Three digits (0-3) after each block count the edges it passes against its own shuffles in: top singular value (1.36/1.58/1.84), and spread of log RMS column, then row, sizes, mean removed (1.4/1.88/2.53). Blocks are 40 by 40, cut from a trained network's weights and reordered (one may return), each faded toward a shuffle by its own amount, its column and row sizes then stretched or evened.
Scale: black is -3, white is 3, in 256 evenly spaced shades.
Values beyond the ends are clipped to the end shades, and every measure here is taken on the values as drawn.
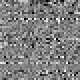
0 0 3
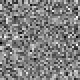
2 1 0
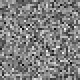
0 0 0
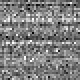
3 0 1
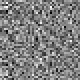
3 2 0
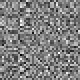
3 1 0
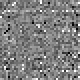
0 2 1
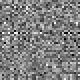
3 0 1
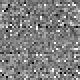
0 0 2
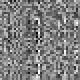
3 3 0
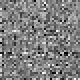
1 1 2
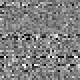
1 0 3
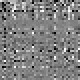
2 3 3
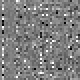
0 3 0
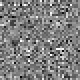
1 2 2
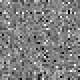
0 1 1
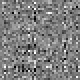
1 2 1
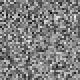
0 0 1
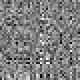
3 2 1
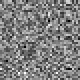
3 0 0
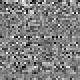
0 0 3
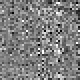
0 3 2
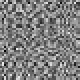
3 0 1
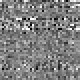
2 0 3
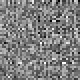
3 1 2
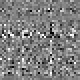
1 2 3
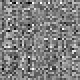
2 2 2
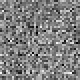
1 0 2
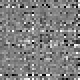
1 2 3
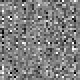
1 3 1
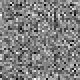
1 1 1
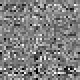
1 2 3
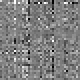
3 3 2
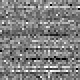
3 1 2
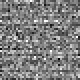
1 1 1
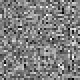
1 2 0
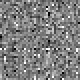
1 2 0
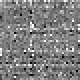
2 2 1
